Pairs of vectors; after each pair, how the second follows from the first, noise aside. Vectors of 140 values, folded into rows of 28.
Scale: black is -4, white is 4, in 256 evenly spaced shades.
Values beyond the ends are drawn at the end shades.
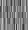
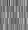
wrapped around, shrunk.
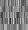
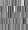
reversed, partly zeroed.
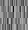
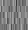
reversed, shrunk.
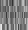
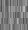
wrapped around, shrunk.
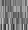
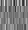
reversed, partly zeroed.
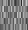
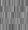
reversed, shrunk.
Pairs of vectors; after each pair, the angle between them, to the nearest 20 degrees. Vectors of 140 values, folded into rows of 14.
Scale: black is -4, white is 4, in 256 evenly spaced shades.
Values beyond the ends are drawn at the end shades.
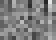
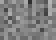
60 degrees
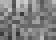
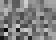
60 degrees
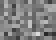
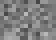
120 degrees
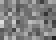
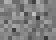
80 degrees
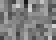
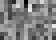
20 degrees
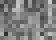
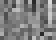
40 degrees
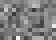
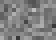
160 degrees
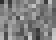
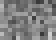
100 degrees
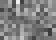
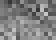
120 degrees
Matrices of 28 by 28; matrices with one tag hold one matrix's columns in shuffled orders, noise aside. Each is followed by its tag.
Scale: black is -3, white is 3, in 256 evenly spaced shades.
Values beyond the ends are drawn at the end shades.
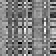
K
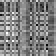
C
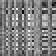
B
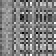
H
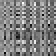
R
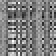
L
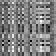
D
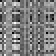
H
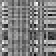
R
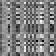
D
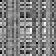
K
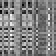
B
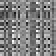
L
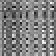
L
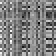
L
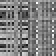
L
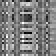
H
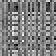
C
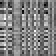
B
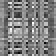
K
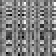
R
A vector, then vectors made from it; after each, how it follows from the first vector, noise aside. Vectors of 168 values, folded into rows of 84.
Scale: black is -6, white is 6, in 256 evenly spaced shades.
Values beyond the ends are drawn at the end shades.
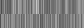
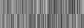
wrapped around, negated.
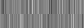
wrapped around, negated, partly zeroed.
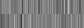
wrapped around, negated, partly zeroed.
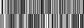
reversed, scaled up.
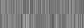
wrapped around, shrunk.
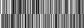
negated, scaled up.
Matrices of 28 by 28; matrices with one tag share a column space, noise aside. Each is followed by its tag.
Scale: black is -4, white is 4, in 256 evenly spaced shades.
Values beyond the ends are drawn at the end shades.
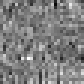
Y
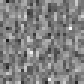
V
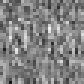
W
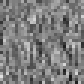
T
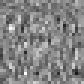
T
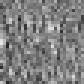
T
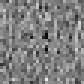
V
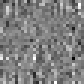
Y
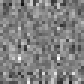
Y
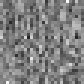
V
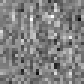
V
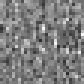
W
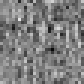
W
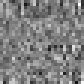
Y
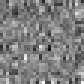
Y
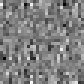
Y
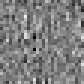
V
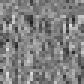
T
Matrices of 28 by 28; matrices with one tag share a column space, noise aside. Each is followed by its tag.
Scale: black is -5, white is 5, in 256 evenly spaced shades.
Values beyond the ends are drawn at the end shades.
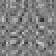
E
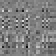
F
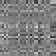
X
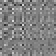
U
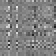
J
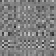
J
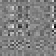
J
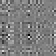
X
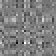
E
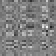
J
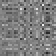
U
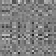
X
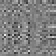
X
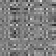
U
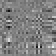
F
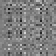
U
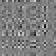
J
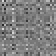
U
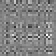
X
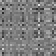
U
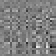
F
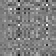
U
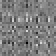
E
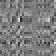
E
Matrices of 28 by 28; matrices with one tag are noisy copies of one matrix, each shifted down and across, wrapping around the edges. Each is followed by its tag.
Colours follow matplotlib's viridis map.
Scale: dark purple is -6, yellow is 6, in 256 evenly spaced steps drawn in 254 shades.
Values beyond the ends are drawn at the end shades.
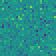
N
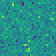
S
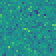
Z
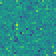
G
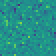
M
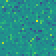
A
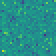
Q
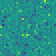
A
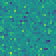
A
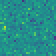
S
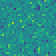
G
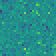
Q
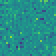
A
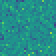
G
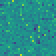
G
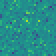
Q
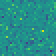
M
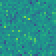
Z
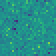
A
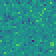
N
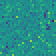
G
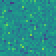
A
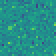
N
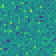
A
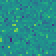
S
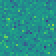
Q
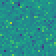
Z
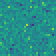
A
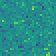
S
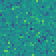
Z
